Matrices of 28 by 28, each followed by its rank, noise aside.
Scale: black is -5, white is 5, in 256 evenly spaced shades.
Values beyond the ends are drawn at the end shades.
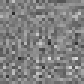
six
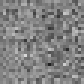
six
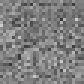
seven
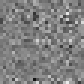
five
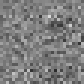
five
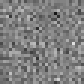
eight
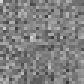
eight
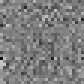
six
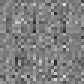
five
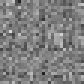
five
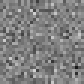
seven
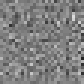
six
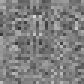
six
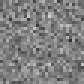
eight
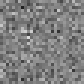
six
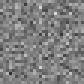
six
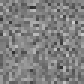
seven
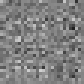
four
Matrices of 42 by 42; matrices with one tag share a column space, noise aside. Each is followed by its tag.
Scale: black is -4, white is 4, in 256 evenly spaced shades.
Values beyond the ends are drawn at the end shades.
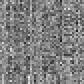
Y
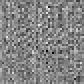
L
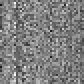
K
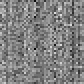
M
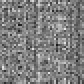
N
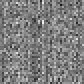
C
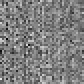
L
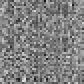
C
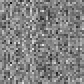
N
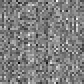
N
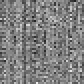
M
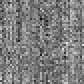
Y
